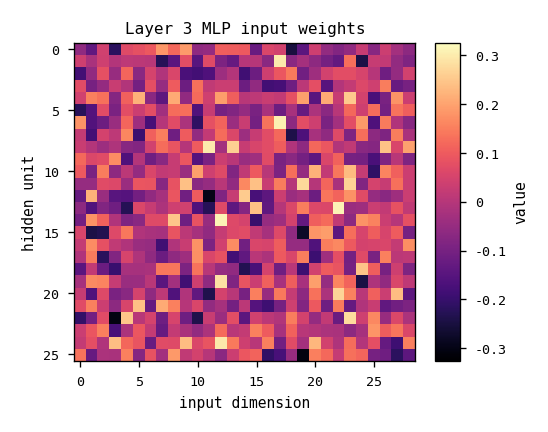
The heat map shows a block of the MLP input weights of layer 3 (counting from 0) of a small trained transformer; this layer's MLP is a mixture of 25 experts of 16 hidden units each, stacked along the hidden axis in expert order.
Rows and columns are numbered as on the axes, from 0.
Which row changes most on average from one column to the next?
22
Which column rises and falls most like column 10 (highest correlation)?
1
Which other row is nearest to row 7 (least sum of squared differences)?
0
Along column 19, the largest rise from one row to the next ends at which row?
11
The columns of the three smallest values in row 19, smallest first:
24, 9, 7
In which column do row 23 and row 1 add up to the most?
17
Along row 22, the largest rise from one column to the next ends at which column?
4
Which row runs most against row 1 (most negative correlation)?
18
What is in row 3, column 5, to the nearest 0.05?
-0.1
